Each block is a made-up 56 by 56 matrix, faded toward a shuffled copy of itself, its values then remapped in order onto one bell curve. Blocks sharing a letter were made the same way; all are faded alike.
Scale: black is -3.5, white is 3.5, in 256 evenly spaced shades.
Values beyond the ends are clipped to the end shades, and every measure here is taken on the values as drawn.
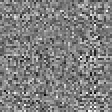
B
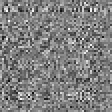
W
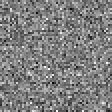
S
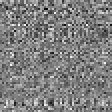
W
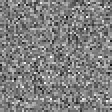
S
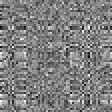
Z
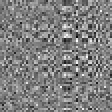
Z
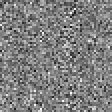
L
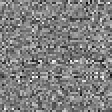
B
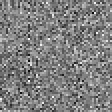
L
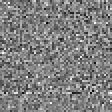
S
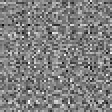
W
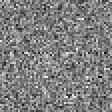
S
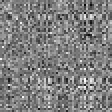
Z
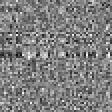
W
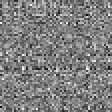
B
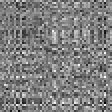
Z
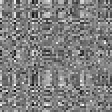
Z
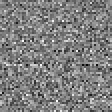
S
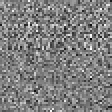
B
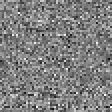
S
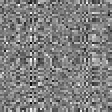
Z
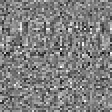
B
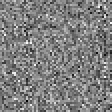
L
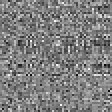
W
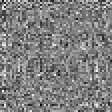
B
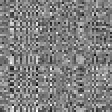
Z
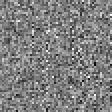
L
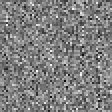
L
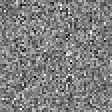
L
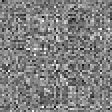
W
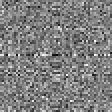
B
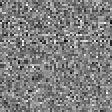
S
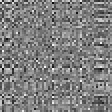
Z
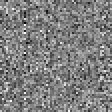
L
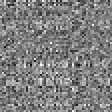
W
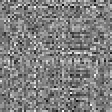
W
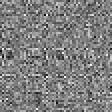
W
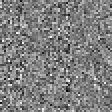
L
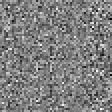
L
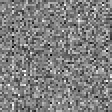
L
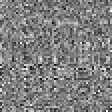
B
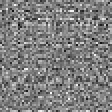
W
